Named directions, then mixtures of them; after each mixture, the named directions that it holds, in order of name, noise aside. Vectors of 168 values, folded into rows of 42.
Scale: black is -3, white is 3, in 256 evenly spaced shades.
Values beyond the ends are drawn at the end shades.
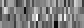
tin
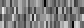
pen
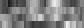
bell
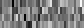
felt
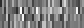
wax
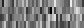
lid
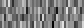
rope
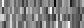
lid.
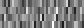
rope.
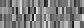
pen, wax.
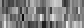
bell, lid, wax.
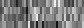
bell, rope, tin.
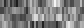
bell, rope, tin.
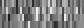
tin, wax.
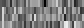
bell, pen.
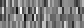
pen, wax.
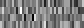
lid, pen, wax.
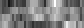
bell.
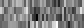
bell, rope, tin.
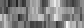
bell.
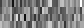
felt.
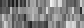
bell, felt.
